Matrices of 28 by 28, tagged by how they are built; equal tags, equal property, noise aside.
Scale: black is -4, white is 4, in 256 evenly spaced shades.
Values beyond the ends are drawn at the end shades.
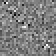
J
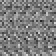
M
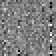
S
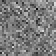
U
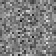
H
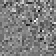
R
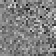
R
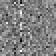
S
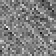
U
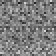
M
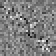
J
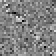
J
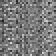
H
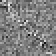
J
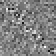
J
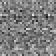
M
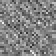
U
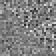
R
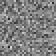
H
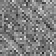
U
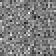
H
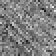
U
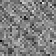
U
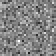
H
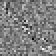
J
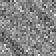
U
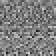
M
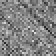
U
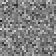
M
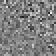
R
